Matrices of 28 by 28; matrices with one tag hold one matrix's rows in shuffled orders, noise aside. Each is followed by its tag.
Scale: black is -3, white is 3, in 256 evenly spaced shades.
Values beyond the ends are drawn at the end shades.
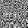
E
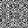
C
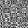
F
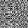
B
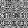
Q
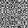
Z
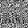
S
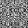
C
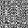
F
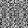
C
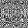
Q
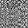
Z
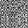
Z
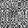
Z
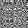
E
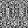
C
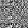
B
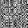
E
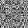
Q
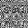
Q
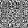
S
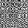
Z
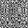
Z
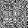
E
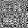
E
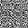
S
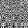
Q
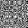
E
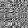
B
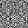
C
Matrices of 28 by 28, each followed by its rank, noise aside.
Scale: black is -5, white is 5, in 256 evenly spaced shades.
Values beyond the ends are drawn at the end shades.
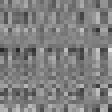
two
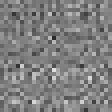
five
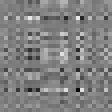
two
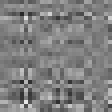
two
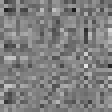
two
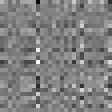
two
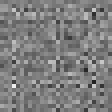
three
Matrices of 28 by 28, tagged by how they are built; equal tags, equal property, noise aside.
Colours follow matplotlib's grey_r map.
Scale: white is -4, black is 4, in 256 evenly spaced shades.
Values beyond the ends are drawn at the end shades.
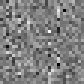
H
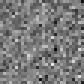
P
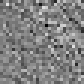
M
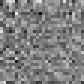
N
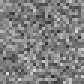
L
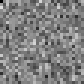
N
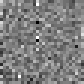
H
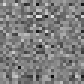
N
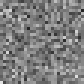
L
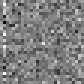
H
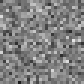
L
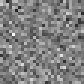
L
